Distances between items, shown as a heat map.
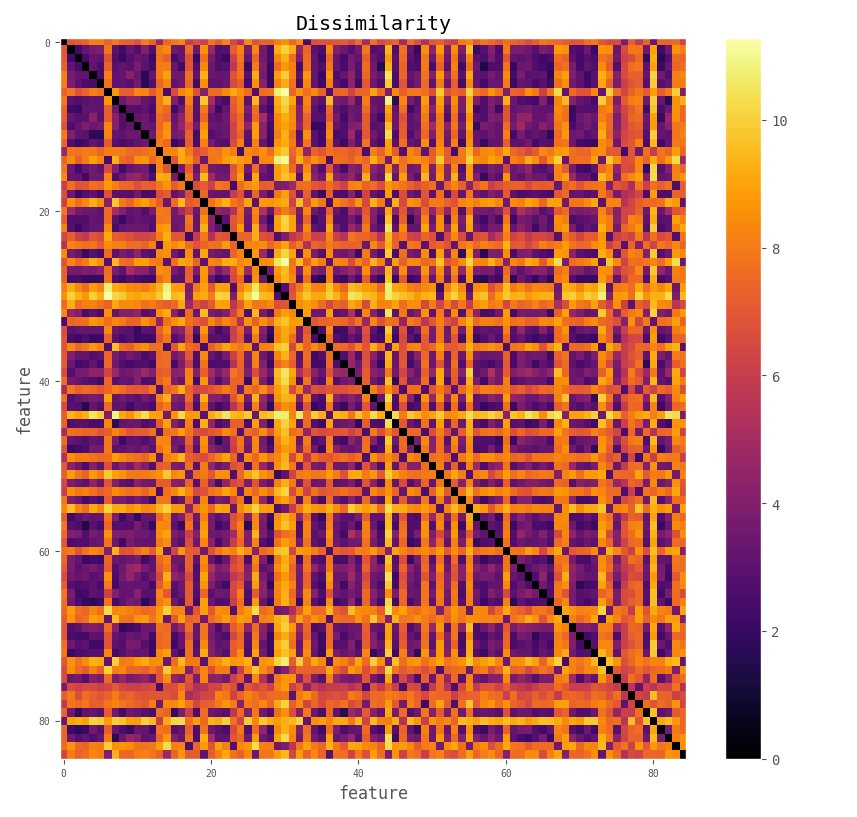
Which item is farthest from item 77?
80
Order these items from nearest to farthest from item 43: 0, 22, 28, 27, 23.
28, 22, 27, 23, 0
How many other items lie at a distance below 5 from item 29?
8
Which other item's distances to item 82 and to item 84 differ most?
7
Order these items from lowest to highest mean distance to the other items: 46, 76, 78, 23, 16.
16, 76, 23, 46, 78
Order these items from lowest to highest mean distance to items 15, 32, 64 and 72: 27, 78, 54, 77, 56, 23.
54, 56, 27, 23, 77, 78
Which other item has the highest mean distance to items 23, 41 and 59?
44
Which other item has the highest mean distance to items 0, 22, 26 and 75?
30
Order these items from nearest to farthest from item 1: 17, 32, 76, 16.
16, 32, 76, 17
